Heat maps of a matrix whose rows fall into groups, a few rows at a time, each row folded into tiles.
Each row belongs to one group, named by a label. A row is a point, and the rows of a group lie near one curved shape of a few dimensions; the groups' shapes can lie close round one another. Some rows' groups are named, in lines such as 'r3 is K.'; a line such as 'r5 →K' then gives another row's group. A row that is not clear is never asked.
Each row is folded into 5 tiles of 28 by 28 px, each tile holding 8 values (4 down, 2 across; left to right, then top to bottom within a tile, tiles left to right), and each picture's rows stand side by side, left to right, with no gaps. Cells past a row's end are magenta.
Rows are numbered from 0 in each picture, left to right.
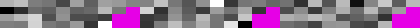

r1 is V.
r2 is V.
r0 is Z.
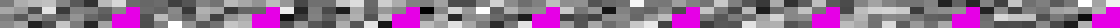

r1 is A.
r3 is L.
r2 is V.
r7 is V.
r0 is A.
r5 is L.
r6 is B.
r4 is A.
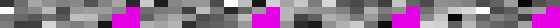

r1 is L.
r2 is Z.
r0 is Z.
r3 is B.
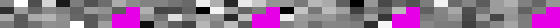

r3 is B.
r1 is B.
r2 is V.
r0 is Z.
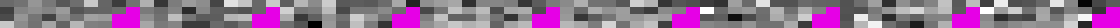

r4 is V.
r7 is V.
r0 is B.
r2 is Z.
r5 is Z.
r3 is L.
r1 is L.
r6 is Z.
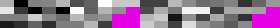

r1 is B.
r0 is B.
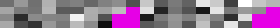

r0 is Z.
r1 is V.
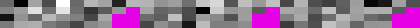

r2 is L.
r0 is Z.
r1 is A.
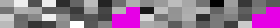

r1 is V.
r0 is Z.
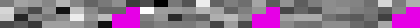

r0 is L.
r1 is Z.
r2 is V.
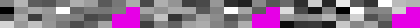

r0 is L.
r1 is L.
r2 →B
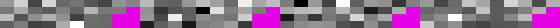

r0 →Z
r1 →B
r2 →Z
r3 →L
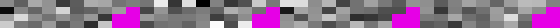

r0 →V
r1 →Z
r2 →Z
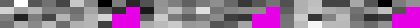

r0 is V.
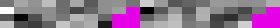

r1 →Z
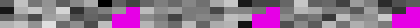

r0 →B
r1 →V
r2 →V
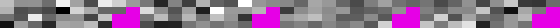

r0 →B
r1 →B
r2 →V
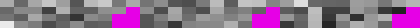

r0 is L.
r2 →B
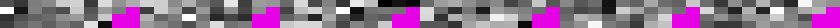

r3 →L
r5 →B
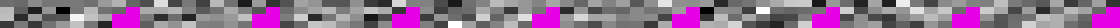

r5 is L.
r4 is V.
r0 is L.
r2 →L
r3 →A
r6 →Z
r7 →L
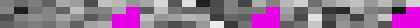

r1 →Z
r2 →B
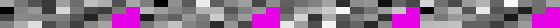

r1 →Z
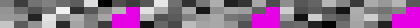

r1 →L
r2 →L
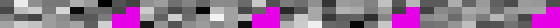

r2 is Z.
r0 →B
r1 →L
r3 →B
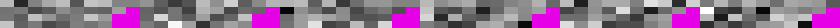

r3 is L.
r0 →L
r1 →A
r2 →Z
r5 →L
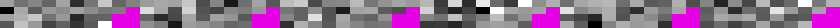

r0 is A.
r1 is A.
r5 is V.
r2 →B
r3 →B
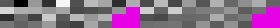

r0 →Z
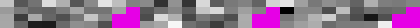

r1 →Z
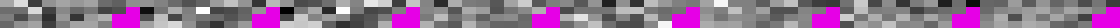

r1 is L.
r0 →B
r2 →L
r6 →V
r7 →B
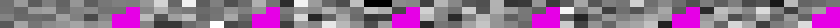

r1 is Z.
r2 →L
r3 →L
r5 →A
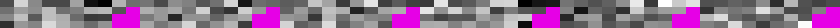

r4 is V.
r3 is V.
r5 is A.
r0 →L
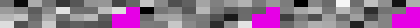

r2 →Z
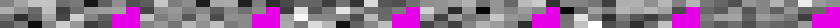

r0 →A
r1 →V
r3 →L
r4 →Z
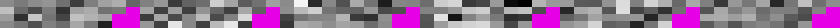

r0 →L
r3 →L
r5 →V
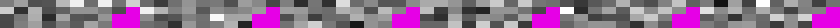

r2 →Z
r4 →Z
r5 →Z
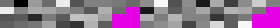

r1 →Z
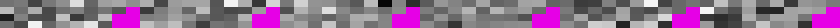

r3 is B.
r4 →A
